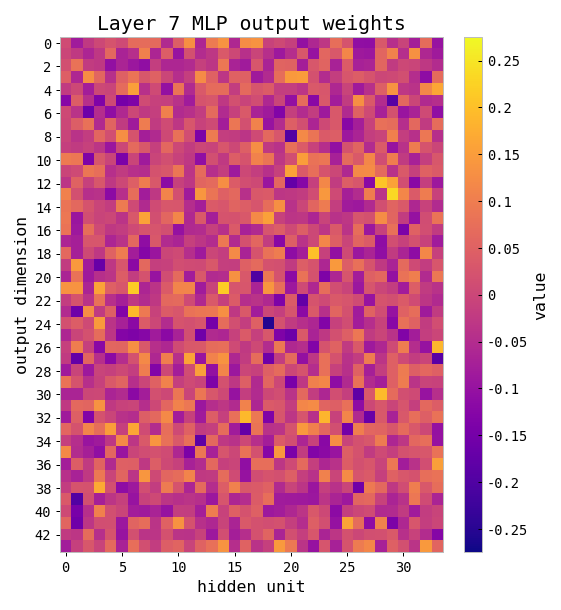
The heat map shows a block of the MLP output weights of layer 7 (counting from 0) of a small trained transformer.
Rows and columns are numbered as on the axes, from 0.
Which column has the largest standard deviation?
6
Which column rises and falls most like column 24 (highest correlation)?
11
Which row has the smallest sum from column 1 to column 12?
25
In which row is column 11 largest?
27
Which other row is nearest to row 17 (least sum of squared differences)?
42
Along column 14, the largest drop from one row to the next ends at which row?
22
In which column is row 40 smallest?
1
